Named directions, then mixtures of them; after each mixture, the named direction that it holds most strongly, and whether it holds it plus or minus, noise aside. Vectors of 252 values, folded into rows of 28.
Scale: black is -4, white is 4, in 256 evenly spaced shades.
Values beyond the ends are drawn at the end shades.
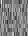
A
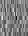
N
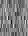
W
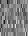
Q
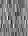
W, plus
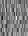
N, minus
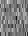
Q, minus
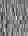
N, minus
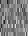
Q, plus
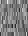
Q, minus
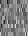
Q, plus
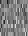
Q, plus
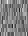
Q, minus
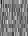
A, minus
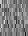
Q, minus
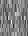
W, minus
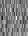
N, minus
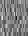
N, plus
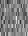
Q, plus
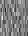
N, plus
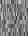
N, plus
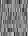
A, plus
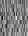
N, minus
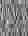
N, plus
